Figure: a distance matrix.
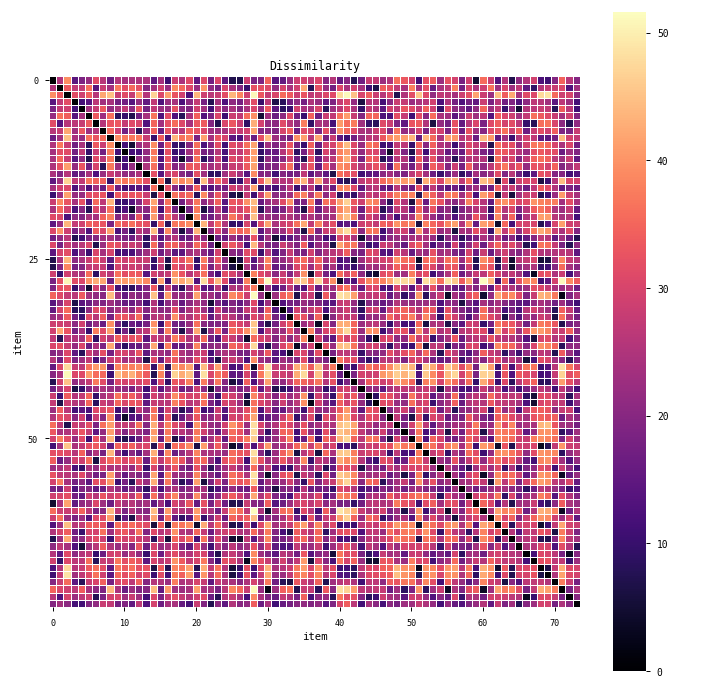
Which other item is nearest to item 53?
6
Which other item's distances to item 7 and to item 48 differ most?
2
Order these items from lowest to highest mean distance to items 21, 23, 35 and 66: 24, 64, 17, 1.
24, 17, 1, 64
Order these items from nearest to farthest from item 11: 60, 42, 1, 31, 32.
31, 32, 60, 42, 1
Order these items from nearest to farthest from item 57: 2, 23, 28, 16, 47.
23, 47, 16, 2, 28
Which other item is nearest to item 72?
66
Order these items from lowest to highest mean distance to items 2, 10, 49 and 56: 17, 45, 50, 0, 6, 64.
50, 17, 6, 45, 0, 64
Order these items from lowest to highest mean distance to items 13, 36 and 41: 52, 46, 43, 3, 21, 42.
43, 3, 42, 46, 52, 21
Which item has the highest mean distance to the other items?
28
